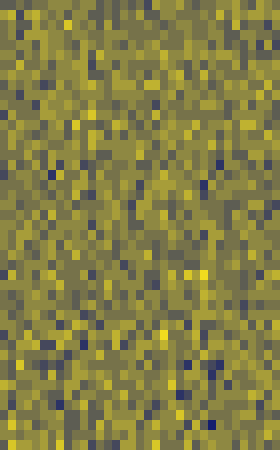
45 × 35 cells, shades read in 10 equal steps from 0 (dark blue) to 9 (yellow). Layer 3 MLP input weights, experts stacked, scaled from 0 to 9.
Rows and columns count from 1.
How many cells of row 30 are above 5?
4
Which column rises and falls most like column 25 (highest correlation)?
15
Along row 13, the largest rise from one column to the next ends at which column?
10
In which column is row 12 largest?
12
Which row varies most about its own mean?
28
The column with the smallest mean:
1
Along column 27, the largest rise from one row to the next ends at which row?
44
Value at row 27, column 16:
2
